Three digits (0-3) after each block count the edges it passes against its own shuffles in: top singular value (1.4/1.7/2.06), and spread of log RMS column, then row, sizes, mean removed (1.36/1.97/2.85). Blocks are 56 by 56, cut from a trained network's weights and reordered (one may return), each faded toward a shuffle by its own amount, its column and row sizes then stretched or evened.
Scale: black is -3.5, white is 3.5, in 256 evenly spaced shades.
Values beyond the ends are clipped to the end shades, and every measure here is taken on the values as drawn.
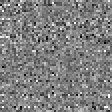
0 1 2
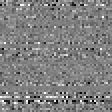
1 0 3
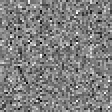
1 1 0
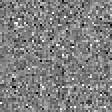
0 1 1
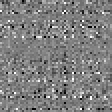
0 2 3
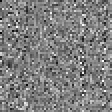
0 2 0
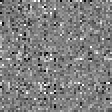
0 2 2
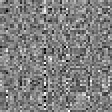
3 2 1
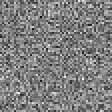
3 0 0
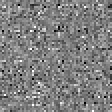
0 2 2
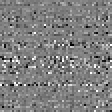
0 1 3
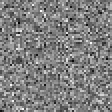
2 1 0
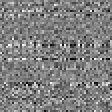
3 0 3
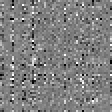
2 3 2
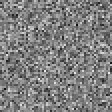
2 0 0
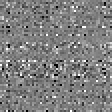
0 2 3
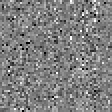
0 2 0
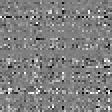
1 2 3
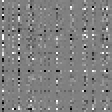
1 3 2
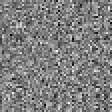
2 1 0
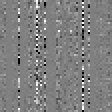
2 3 0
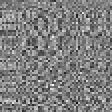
3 1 2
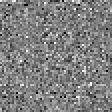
0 1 2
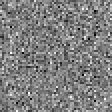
1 1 0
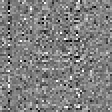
2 2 1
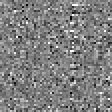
1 2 2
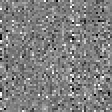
1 2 1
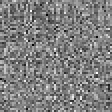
3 1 0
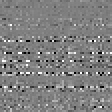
2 1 3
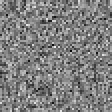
2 0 0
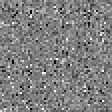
0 2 1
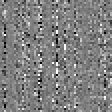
0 3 0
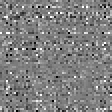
0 1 3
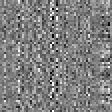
3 3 0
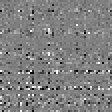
1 2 3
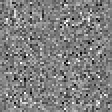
0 2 1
